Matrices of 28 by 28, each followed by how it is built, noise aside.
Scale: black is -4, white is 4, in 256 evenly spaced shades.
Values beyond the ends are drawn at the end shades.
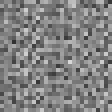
repeating rows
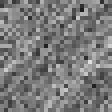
Hankel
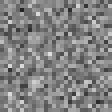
repeating rows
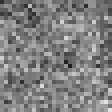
smooth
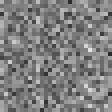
repeating rows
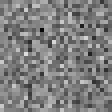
repeating rows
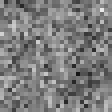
smooth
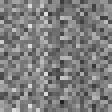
repeating rows
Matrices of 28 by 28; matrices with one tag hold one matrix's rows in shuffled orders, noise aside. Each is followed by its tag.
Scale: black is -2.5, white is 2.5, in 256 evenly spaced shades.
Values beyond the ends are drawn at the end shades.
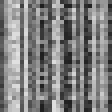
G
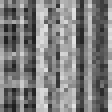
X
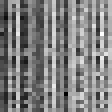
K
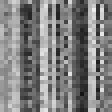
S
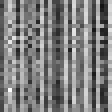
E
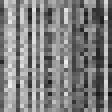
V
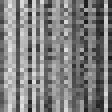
V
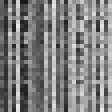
K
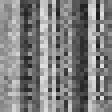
S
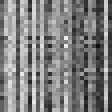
V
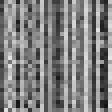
E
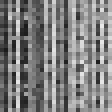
K
